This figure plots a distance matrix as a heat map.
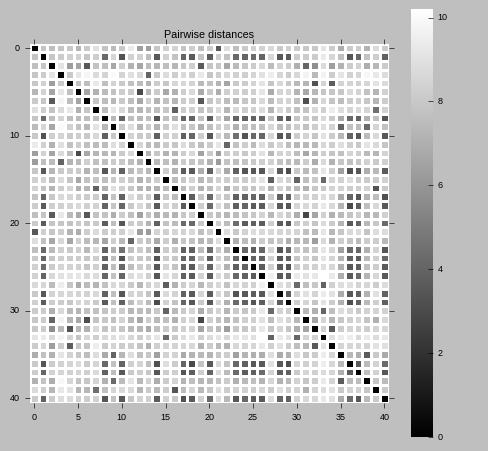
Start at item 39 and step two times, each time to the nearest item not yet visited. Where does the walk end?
7
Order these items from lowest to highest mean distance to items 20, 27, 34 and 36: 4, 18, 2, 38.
18, 4, 2, 38
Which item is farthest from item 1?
33
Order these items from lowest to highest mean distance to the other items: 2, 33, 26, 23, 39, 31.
23, 26, 2, 31, 39, 33
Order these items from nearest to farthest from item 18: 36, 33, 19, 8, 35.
36, 8, 35, 19, 33
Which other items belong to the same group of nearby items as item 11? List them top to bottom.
22
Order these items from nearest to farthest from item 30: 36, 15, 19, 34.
15, 19, 34, 36
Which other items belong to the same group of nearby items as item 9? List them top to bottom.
35, 38
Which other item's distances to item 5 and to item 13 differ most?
3
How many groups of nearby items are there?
10
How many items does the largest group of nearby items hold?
16
